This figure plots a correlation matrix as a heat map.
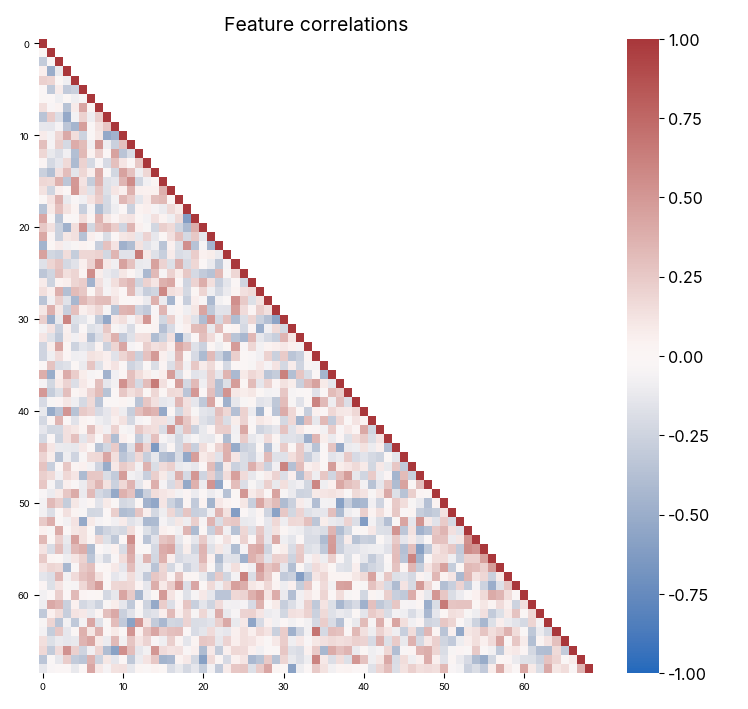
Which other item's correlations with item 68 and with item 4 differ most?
28
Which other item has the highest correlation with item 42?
16
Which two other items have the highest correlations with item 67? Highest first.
34, 39
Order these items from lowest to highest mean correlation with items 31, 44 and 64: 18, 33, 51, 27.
27, 33, 51, 18
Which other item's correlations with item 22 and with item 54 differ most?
11
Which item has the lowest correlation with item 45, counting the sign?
18
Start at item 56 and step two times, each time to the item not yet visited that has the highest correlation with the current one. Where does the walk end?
30
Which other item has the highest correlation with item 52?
47
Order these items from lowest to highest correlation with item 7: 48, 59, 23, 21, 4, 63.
63, 21, 4, 23, 48, 59
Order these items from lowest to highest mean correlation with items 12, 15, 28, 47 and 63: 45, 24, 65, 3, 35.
3, 65, 35, 45, 24
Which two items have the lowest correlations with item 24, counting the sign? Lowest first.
51, 44
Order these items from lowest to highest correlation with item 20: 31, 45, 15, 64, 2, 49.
2, 64, 49, 45, 15, 31
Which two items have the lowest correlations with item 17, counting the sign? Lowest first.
32, 50
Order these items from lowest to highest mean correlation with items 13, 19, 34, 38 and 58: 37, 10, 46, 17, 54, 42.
54, 42, 46, 10, 17, 37
